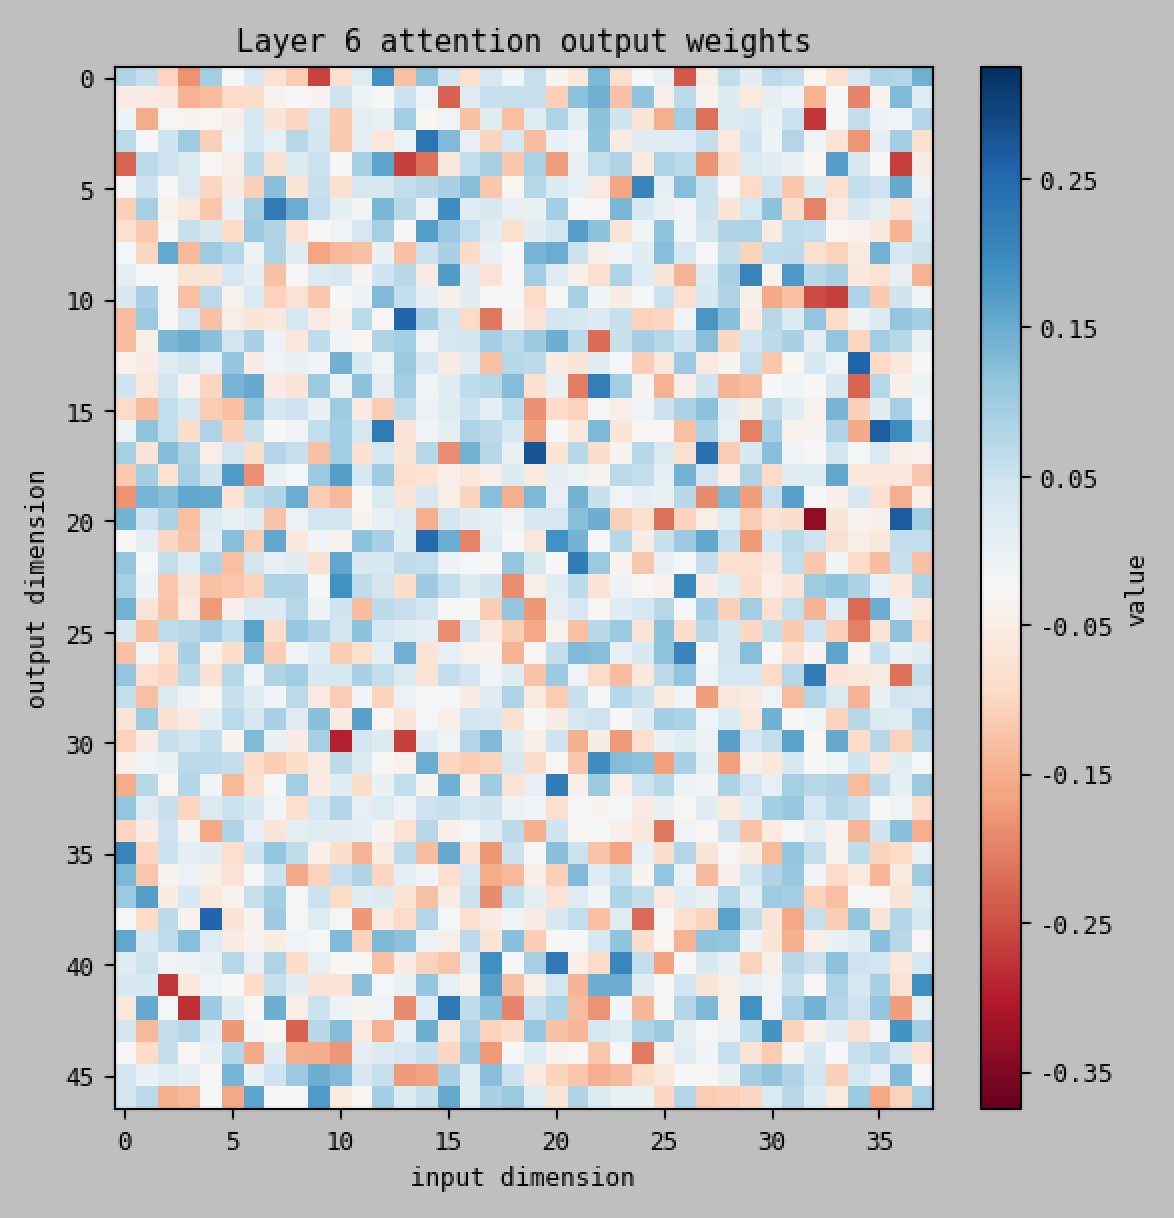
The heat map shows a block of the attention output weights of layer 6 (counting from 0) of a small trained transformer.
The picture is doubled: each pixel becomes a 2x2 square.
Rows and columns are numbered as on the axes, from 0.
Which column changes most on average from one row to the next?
36
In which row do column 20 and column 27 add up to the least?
4
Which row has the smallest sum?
44
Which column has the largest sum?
12
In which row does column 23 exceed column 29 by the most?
40
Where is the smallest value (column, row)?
32, 20
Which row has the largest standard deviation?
42
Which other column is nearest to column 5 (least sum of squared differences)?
11
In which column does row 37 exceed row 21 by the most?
16
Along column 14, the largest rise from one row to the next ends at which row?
21
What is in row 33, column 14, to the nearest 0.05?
0.05
